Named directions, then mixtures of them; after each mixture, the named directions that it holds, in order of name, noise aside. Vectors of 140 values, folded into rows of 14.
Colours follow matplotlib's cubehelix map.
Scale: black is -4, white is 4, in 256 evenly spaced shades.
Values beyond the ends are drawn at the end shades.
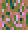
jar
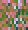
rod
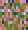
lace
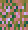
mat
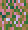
jar, mat, rod.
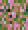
lace, mat.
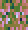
jar, mat, rod.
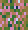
jar, mat, rod.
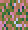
jar, mat, rod.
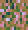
jar, mat.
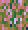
lace, mat, rod.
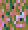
jar.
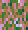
jar, lace, rod.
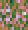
jar, lace, mat.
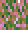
jar, rod.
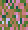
jar, lace, mat.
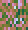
rod.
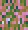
jar, lace, mat.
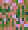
mat, rod.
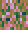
jar, mat.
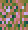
mat.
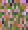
lace.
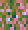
jar, lace, mat.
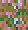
rod.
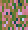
jar, mat, rod.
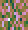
jar, mat.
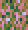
jar, mat.
